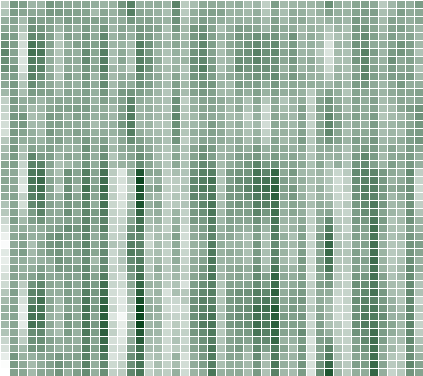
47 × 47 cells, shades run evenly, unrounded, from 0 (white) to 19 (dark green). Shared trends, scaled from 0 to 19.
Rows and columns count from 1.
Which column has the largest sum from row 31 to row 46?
16
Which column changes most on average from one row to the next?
37
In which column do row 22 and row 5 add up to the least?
3
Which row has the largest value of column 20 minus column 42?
1
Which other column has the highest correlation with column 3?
15
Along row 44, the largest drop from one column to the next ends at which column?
13
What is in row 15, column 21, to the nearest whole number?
6
